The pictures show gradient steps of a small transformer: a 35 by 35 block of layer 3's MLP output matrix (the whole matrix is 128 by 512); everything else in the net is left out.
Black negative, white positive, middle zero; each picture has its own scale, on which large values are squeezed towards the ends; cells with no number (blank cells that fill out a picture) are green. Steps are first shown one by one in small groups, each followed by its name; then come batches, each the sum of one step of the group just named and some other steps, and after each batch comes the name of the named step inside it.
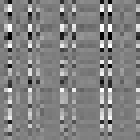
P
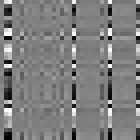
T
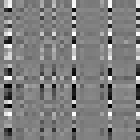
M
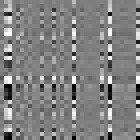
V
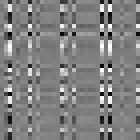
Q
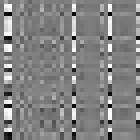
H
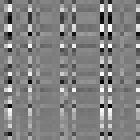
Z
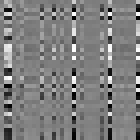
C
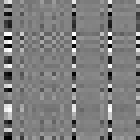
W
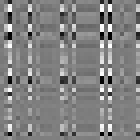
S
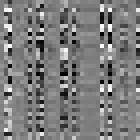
Z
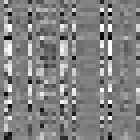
P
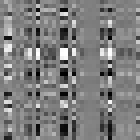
H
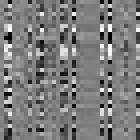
C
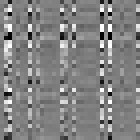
P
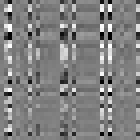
S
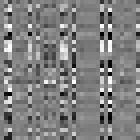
Q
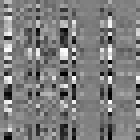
V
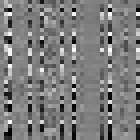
C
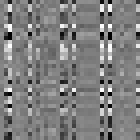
Q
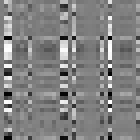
H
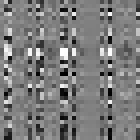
C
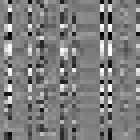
Q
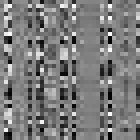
H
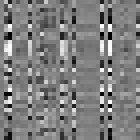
Q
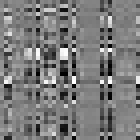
V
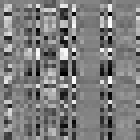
H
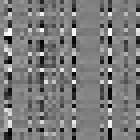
T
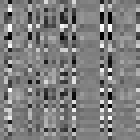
P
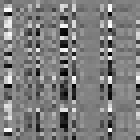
V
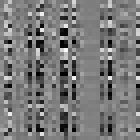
M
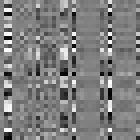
W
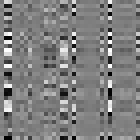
W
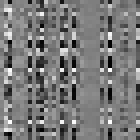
V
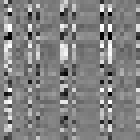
P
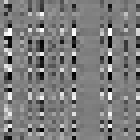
W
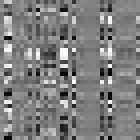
H
